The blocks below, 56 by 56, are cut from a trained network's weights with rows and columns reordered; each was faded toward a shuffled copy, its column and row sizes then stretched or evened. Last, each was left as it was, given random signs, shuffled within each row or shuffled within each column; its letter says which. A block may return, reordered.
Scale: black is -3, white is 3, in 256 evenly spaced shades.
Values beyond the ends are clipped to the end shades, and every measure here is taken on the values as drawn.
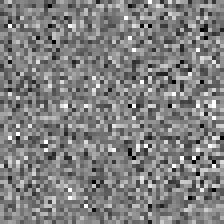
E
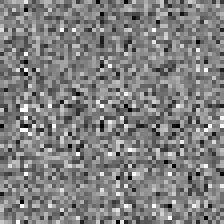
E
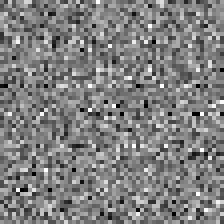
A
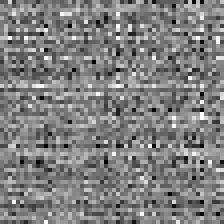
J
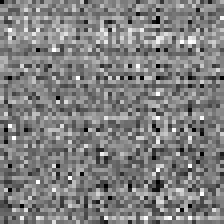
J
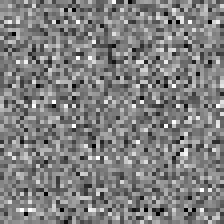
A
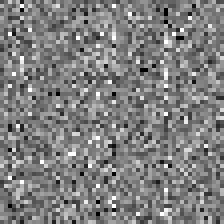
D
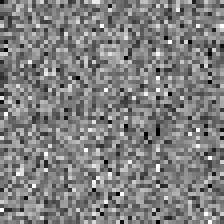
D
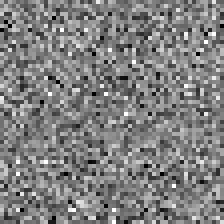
A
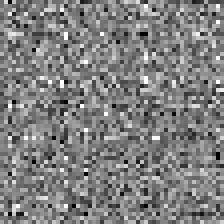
J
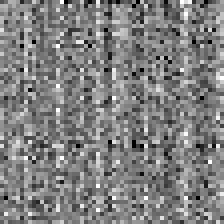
J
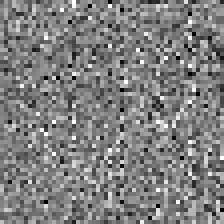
D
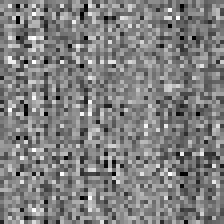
J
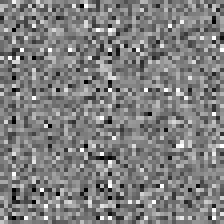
E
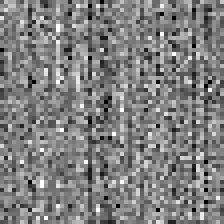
D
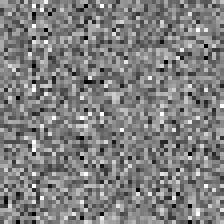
D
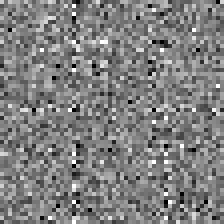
E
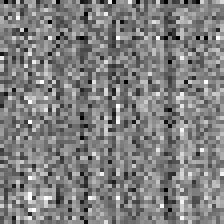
J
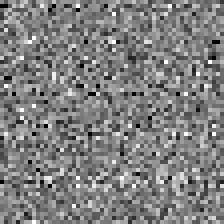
A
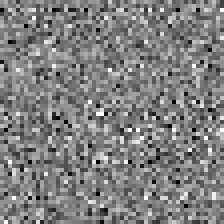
A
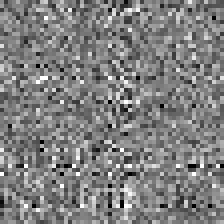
J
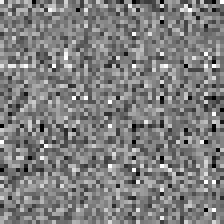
E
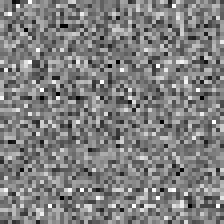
A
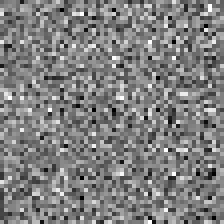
J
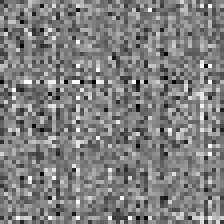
J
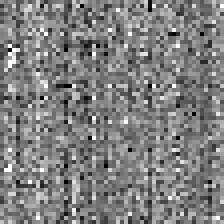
J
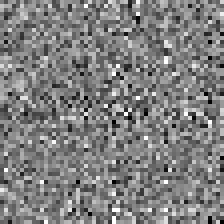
E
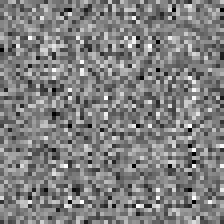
J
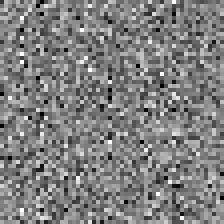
D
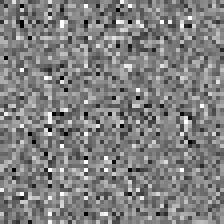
E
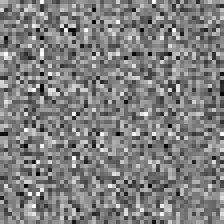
J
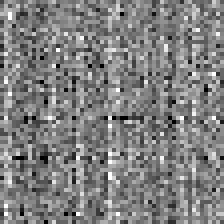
J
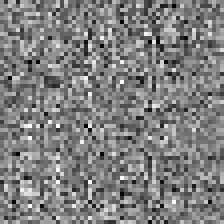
J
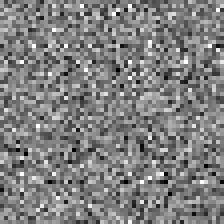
A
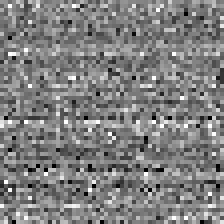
A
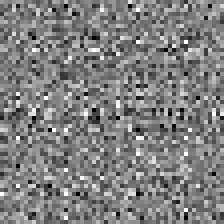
J
